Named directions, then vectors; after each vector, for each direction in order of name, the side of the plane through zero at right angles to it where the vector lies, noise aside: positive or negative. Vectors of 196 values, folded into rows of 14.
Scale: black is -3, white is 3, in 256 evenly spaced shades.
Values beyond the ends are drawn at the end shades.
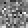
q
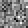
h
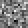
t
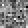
negative, positive, positive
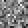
negative, negative, positive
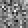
positive, positive, positive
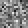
negative, negative, negative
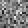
negative, negative, positive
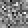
positive, positive, positive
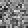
positive, negative, positive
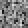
positive, negative, positive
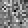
negative, negative, negative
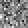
positive, positive, negative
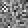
negative, negative, negative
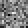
positive, negative, negative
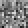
positive, negative, negative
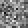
positive, negative, negative
